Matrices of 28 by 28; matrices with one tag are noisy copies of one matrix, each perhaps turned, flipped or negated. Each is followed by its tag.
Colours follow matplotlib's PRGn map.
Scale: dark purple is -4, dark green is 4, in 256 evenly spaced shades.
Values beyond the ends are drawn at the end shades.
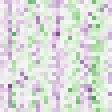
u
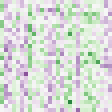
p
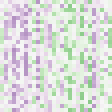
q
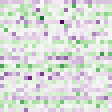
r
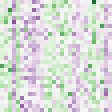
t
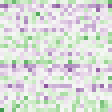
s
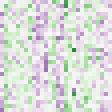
s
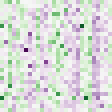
u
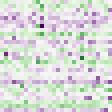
p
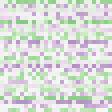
r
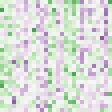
s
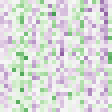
p
